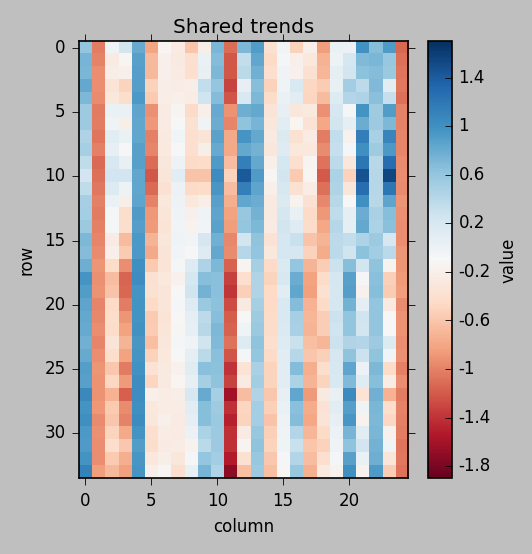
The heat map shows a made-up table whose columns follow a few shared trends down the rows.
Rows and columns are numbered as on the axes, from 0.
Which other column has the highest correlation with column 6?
22
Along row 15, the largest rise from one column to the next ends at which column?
4
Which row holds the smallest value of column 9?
10
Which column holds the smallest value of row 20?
11
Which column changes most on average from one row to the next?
23
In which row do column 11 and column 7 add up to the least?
33
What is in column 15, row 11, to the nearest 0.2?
0.2
